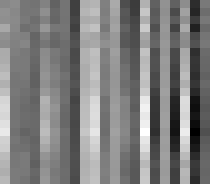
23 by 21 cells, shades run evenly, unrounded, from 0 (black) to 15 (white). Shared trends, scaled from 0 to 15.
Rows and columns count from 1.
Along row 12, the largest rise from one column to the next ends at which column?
19
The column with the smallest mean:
20
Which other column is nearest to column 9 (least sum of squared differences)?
10
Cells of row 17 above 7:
10
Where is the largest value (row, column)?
17, 15
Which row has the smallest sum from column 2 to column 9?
6
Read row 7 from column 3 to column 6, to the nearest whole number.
7 6 8 7
